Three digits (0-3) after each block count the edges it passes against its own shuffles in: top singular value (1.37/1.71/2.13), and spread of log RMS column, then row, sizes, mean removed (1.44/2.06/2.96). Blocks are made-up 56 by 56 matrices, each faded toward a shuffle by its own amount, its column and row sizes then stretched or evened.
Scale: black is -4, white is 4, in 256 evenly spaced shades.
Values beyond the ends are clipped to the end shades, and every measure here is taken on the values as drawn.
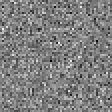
2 1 1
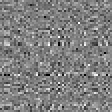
3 1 2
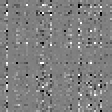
2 3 2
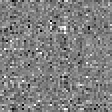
2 1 1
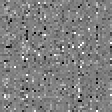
0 2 1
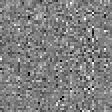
2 2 0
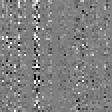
2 3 1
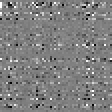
1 2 3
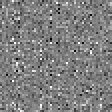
2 2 1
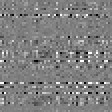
3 1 3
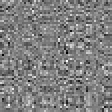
3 2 0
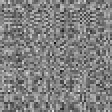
3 1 0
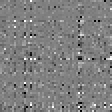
2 2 2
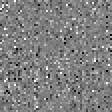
1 1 0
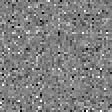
1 1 1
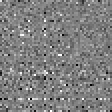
2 1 2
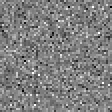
0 0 0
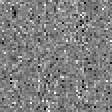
1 1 0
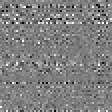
3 1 3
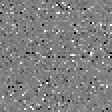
0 0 1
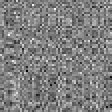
3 0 0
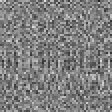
3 1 1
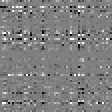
3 2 3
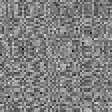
3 0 0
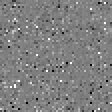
0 1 1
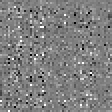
1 2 2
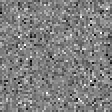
1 1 0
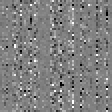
2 3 0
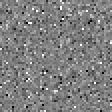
0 1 0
